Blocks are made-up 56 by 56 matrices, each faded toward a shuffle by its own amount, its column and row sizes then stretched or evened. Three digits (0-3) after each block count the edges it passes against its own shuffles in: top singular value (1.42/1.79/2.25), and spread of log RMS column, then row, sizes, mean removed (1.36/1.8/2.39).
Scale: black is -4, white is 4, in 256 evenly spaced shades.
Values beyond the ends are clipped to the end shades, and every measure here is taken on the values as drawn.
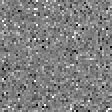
0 1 0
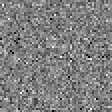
1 0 1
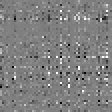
2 3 3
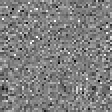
2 0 0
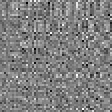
3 2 1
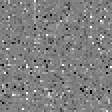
0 1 1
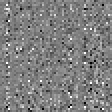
0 3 1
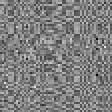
3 0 0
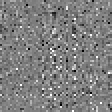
2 2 0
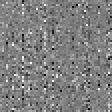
1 3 1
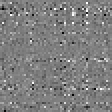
1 2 3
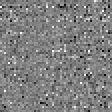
0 2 2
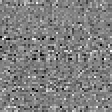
1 0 3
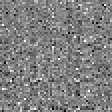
2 0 0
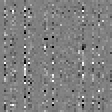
2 3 1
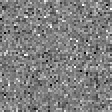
0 1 0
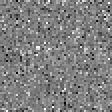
0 1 1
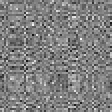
3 2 1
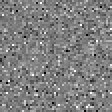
1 0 0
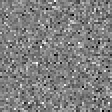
0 0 1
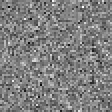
0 1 0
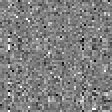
2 2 0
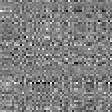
3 0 3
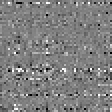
2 2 3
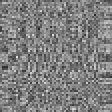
3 0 2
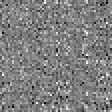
2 2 0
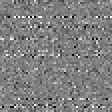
2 0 3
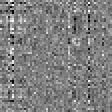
3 3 1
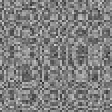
3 1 0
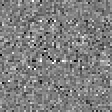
1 0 2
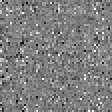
0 2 1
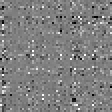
0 3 3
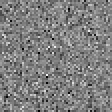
0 2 0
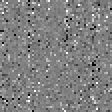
0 2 0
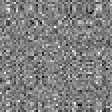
3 1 1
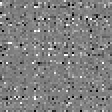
0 2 3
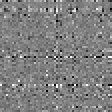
3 2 3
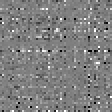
1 3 3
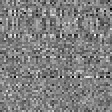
3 0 3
